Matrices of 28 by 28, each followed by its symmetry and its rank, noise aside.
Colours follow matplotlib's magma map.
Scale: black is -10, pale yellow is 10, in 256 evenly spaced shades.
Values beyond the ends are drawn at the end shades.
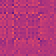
symmetric, rank two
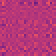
no symmetry, rank two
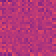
no symmetry, rank three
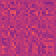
no symmetry, rank three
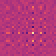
symmetric, rank one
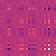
symmetric, rank one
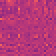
no symmetry, rank three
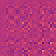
symmetric, rank three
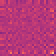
symmetric, rank two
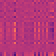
no symmetry, rank one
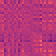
no symmetry, rank two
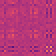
symmetric, rank one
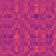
antisymmetric, rank two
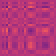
symmetric, rank one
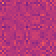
symmetric, rank three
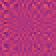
antisymmetric, rank two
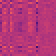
no symmetry, rank one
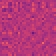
symmetric, rank three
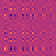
no symmetry, rank one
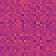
no symmetry, rank three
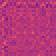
symmetric, rank three
